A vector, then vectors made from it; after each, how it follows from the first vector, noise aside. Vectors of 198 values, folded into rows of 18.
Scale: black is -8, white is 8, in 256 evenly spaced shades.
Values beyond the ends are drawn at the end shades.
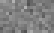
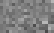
wrapped around, negated.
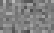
sign-scrambled.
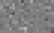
reversed, negated, partly zeroed.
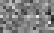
wrapped around, scaled up.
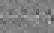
wrapped around, partly zeroed.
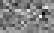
wrapped around, scaled up.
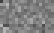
wrapped around, negated.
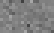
reversed, negated, partly zeroed.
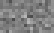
wrapped around, negated.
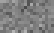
sign-scrambled.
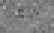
wrapped around, partly zeroed.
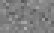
reversed, negated, partly zeroed.
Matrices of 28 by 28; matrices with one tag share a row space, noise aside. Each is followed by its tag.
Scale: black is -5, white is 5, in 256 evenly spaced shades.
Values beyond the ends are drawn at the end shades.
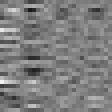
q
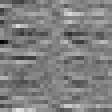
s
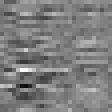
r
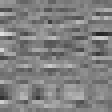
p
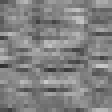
p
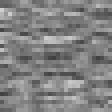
p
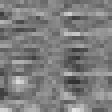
s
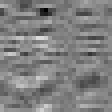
r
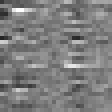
s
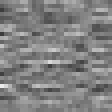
p
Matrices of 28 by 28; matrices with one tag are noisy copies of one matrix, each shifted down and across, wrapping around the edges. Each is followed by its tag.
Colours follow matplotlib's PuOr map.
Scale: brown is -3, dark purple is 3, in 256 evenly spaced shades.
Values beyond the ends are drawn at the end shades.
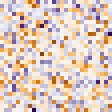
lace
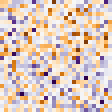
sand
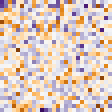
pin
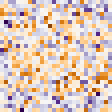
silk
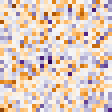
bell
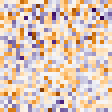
pin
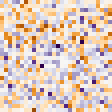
sand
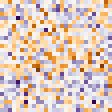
sand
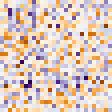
bell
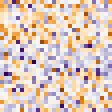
silk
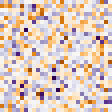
lace
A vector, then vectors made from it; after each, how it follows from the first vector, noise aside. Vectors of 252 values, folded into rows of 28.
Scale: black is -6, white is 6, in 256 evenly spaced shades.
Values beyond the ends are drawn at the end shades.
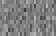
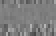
negated, partly zeroed.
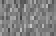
reversed, negated.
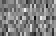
negated, scaled up.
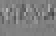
wrapped around, negated, partly zeroed.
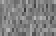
sign-scrambled.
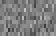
sign-scrambled.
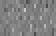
negated, partly zeroed.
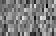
negated, scaled up.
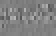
reversed, negated, partly zeroed.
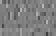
wrapped around, negated, partly zeroed.
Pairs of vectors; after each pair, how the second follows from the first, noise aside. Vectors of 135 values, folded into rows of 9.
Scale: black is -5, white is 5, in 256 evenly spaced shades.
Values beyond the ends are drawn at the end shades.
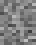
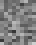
wrapped around.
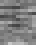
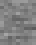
reversed, shrunk.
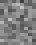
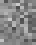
sign-scrambled.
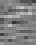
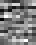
wrapped around, negated, scaled up.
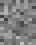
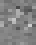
reversed, negated, partly zeroed.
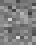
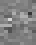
partly zeroed.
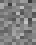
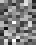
wrapped around, negated, scaled up.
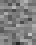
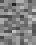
wrapped around.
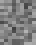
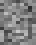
wrapped around.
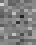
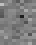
partly zeroed.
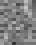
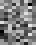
wrapped around, negated, scaled up.
